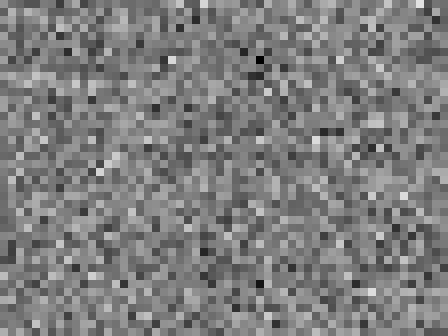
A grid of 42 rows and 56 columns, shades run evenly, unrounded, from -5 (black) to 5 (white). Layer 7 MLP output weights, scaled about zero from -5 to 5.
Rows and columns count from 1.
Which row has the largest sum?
11
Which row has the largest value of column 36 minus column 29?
28
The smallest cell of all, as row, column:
8, 33
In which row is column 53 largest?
1
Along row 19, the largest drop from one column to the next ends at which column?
49
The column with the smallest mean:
54
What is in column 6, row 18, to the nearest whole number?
3
